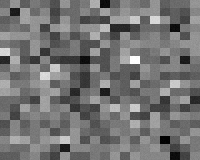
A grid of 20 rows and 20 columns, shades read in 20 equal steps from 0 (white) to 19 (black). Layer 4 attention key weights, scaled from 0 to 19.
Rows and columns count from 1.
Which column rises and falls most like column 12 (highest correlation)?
14
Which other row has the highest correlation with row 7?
5
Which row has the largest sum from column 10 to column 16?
12
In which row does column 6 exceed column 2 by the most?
8
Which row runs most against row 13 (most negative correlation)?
20
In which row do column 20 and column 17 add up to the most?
13
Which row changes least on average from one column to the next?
6
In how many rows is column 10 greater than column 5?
13
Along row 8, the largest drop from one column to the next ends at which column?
2
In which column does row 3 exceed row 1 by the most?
10
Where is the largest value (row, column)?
18, 17
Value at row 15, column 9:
14
